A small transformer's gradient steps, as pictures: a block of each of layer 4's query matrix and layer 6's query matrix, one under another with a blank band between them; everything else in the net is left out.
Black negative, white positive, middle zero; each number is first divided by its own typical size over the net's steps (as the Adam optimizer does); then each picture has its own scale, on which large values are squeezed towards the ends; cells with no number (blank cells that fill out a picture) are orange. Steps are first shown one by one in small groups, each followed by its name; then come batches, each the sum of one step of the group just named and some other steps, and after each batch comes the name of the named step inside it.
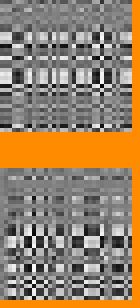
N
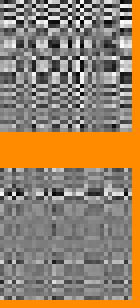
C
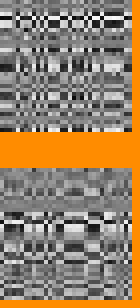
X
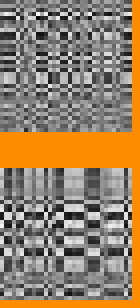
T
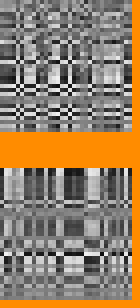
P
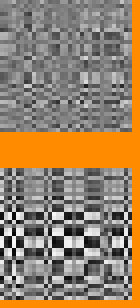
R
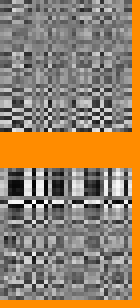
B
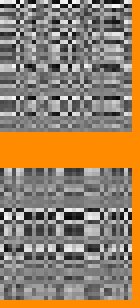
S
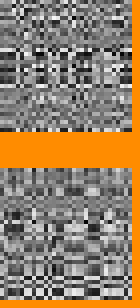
X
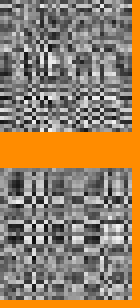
B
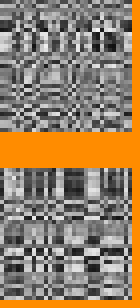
P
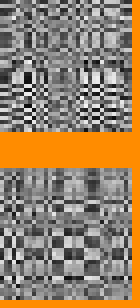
R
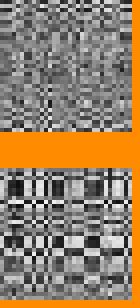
B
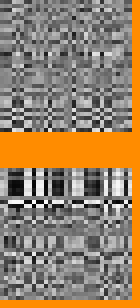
B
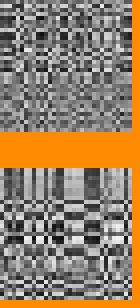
T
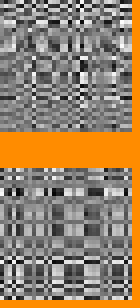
C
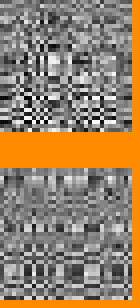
N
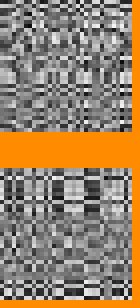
N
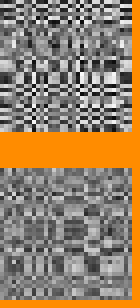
C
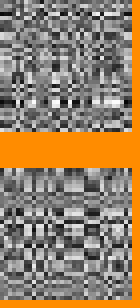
N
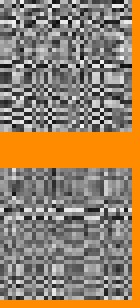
S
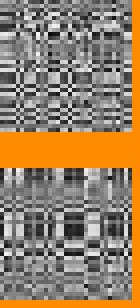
P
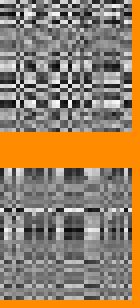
S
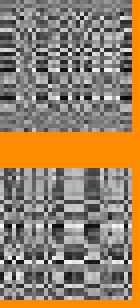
T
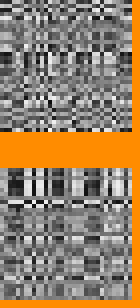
B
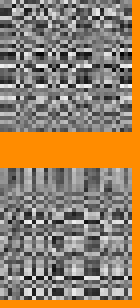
S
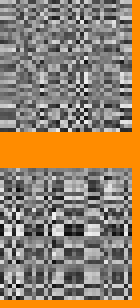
R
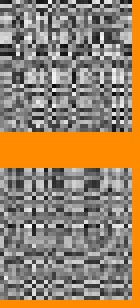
N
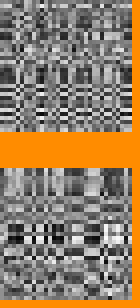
P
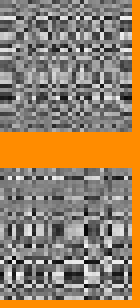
N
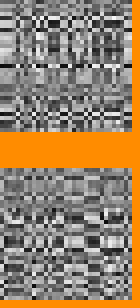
X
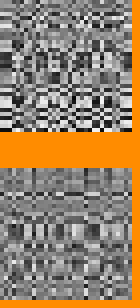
X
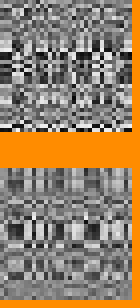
X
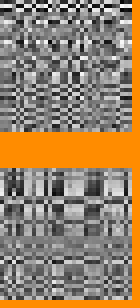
C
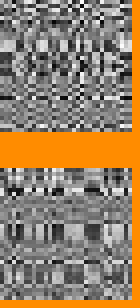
C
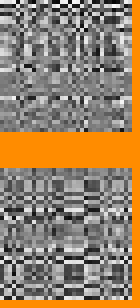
S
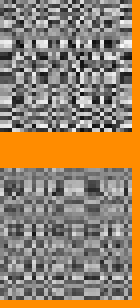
C
